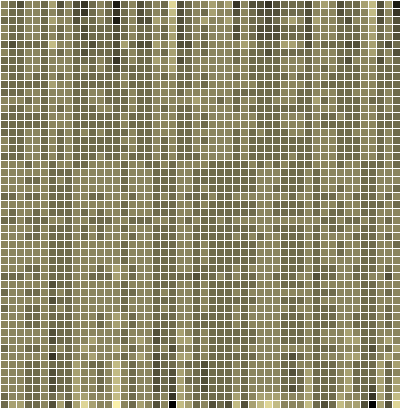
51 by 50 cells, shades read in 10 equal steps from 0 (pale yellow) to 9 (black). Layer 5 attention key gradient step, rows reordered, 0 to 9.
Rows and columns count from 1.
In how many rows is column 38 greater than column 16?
11
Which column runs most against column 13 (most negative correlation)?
16
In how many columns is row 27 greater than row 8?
21
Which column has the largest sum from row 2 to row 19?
15
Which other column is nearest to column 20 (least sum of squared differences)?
7
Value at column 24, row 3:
5
